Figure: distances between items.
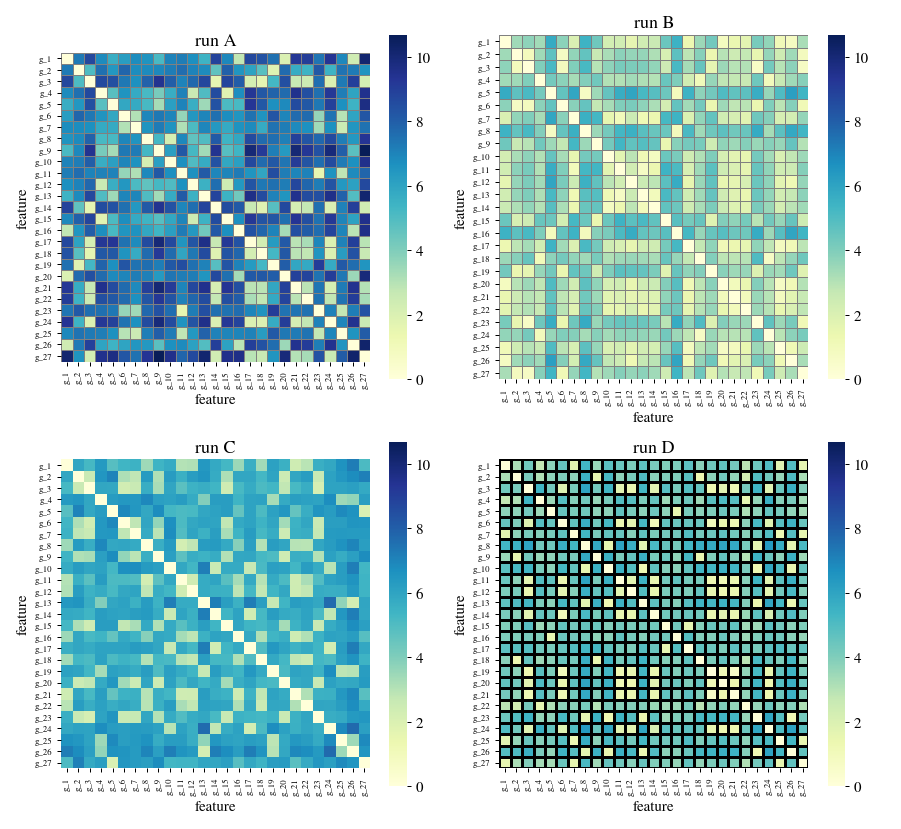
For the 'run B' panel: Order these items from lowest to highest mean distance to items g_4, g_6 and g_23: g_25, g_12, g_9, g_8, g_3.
g_3, g_25, g_9, g_12, g_8
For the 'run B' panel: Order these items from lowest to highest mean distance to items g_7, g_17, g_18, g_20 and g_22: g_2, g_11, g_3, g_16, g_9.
g_11, g_2, g_3, g_9, g_16
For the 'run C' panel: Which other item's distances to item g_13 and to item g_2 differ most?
g_26
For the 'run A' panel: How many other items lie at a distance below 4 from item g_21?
7
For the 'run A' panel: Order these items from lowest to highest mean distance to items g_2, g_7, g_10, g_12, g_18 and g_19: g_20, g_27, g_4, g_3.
g_3, g_4, g_27, g_20
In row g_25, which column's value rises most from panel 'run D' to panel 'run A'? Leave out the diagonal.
g_27
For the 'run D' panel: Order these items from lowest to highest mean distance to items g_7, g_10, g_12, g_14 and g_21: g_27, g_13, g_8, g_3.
g_3, g_27, g_13, g_8
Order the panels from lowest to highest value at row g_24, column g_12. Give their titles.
run D, run B, run C, run A
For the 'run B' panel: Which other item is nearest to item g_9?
g_15
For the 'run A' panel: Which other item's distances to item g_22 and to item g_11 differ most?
g_23
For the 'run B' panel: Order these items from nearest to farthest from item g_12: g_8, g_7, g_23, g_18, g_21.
g_21, g_7, g_18, g_23, g_8
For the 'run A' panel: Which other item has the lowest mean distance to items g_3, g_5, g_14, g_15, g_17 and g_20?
g_18
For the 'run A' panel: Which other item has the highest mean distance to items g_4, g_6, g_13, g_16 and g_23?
g_27
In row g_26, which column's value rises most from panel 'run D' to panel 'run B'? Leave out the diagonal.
g_8
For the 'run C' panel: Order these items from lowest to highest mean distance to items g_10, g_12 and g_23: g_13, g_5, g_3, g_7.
g_3, g_7, g_5, g_13
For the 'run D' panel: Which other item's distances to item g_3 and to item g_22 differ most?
g_4
